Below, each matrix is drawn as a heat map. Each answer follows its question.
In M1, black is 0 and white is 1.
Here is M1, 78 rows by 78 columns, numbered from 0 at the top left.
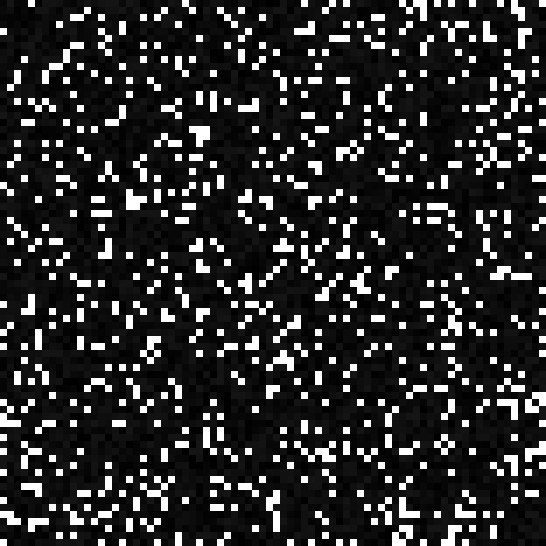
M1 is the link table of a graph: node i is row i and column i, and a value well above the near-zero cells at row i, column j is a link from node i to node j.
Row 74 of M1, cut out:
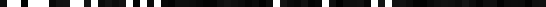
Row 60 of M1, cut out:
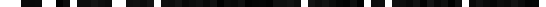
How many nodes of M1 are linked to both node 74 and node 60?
6
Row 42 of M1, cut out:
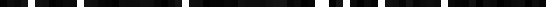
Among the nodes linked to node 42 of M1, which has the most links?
node 49
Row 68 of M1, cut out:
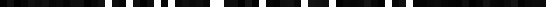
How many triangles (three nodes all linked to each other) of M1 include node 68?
4
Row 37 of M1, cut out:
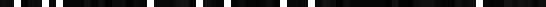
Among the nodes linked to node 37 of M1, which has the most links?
node 28
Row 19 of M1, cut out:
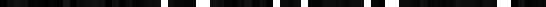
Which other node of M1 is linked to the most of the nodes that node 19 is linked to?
node 38
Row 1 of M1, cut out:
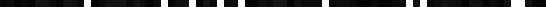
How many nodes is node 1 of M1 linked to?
10
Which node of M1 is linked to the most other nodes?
node 64
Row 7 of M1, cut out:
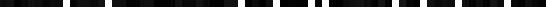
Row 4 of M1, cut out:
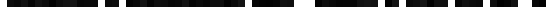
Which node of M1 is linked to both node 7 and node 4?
node 44
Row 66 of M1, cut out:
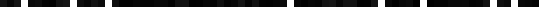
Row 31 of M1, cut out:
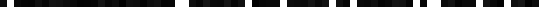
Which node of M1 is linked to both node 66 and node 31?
node 77
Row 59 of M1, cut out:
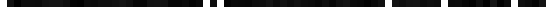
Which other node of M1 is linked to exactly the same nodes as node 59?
node 62
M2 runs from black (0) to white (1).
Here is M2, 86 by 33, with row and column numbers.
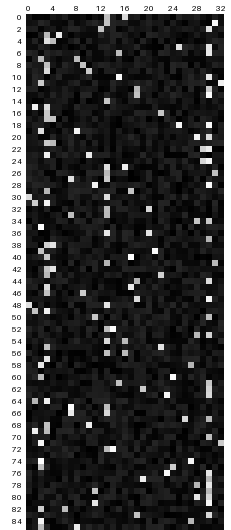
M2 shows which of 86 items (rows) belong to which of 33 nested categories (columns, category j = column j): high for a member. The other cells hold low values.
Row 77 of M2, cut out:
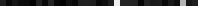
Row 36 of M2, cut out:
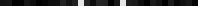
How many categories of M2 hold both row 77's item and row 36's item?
0
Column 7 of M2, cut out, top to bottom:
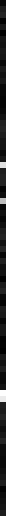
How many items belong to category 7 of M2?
4
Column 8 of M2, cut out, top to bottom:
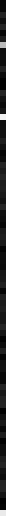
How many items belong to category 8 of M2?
3
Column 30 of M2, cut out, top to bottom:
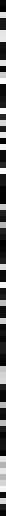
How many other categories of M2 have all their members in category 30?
10
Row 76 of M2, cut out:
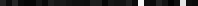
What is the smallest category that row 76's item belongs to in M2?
23
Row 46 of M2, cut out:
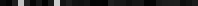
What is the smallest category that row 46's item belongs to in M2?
9
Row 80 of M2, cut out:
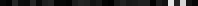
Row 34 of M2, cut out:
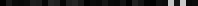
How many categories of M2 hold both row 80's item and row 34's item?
2
